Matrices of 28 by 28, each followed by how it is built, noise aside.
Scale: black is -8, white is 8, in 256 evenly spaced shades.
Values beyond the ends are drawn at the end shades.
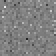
sparse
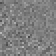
lower triangular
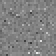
sparse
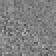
lower triangular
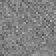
Toeplitz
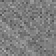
Toeplitz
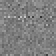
uneven rows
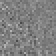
lower triangular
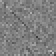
diagonal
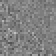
lower triangular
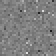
sparse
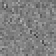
diagonal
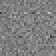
uneven rows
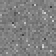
sparse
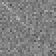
diagonal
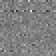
uneven rows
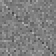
diagonal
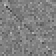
diagonal
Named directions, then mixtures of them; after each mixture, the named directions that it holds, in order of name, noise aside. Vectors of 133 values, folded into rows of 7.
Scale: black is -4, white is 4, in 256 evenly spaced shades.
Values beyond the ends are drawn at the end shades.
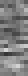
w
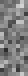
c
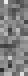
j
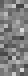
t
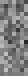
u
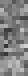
t, w.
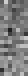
j, w.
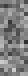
c, u, w.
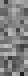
j, w.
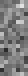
c.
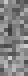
j, u, w.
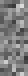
c, t, w.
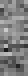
w.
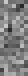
j, t, u.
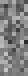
u.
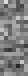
j, u, w.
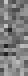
j, t, w.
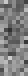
j, u, w.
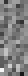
c, j.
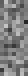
j, t.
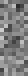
j, t, u.
